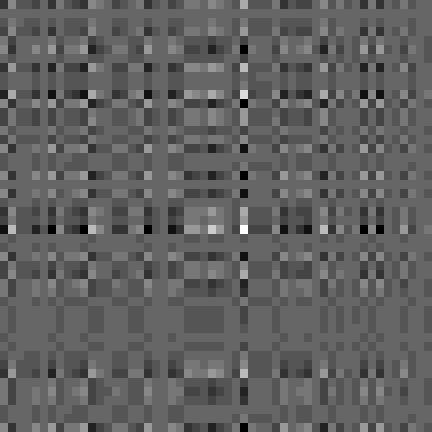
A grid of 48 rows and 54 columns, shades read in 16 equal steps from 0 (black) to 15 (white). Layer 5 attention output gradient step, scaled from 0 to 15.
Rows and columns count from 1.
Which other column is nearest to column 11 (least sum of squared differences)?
48
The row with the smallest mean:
26
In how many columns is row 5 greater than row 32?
8
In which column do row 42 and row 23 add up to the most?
31
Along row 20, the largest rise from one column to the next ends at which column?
32
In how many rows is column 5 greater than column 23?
6
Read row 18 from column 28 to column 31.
6 6 6 6
